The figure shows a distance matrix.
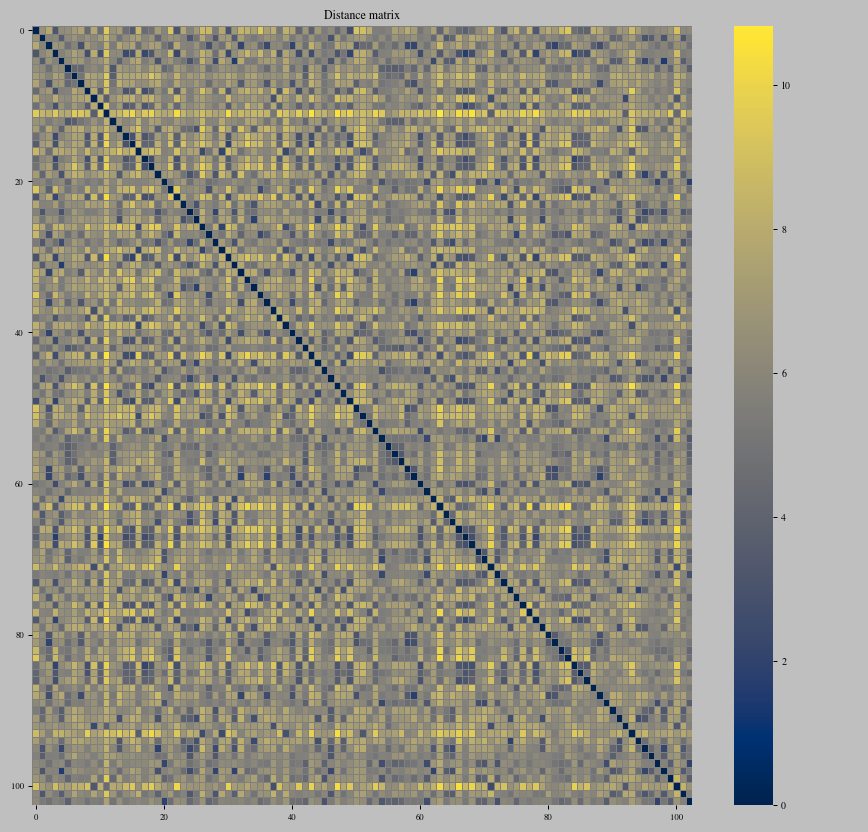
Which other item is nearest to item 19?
95
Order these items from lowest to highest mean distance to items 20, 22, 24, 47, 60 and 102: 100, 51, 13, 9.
13, 9, 51, 100
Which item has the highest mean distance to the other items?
11
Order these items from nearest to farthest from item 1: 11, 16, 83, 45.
45, 83, 16, 11
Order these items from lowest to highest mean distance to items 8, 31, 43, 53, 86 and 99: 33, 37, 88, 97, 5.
97, 5, 88, 33, 37
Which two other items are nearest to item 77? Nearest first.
33, 52
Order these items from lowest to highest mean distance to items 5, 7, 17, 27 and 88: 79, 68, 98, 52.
52, 98, 68, 79
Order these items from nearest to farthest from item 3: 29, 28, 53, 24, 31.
53, 28, 24, 31, 29
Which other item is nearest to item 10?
67
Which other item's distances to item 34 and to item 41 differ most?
66
